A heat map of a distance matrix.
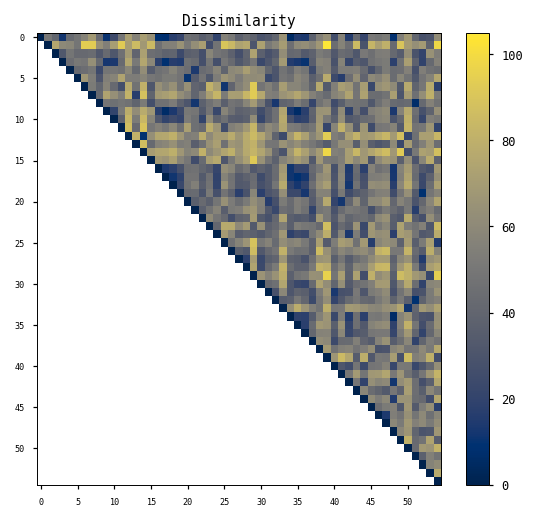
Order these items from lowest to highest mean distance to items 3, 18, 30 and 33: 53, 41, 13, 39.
53, 41, 13, 39
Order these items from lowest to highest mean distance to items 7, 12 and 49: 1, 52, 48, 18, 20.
20, 52, 48, 18, 1
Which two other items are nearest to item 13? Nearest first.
7, 49
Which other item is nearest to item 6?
25
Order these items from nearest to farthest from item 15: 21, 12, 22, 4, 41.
21, 4, 22, 41, 12
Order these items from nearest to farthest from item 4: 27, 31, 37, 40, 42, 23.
37, 40, 31, 23, 42, 27
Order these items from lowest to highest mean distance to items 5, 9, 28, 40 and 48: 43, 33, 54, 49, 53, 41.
41, 53, 43, 49, 33, 54
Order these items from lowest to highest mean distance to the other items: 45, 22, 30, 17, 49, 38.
17, 22, 30, 45, 49, 38
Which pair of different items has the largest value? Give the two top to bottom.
1, 39
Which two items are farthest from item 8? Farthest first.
29, 1
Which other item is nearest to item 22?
10
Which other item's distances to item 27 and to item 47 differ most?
28
